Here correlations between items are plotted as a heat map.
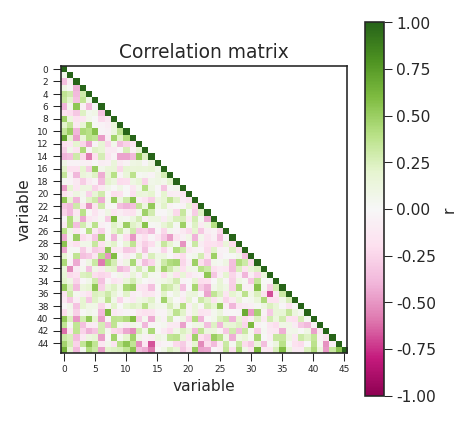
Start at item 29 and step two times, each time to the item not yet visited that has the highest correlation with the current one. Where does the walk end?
7
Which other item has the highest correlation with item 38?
25
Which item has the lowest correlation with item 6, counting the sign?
31
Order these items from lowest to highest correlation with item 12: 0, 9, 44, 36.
44, 9, 0, 36
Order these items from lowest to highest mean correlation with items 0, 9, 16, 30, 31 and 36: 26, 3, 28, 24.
3, 26, 24, 28
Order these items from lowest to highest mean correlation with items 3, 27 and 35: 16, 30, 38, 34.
30, 38, 34, 16
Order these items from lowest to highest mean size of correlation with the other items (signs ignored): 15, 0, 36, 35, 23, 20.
15, 20, 36, 23, 35, 0
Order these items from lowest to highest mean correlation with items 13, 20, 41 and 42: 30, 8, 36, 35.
35, 8, 36, 30
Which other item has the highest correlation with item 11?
0
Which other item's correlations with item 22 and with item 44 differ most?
14
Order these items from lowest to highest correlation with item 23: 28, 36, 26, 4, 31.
36, 31, 28, 26, 4
